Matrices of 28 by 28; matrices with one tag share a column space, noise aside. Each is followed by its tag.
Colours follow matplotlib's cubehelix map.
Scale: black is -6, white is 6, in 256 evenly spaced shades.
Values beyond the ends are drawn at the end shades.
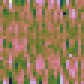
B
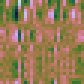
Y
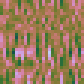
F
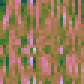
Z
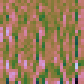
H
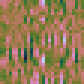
F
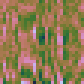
H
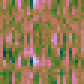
F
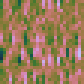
F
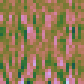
H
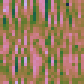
Z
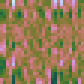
B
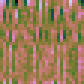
Y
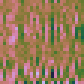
H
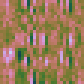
F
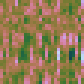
F
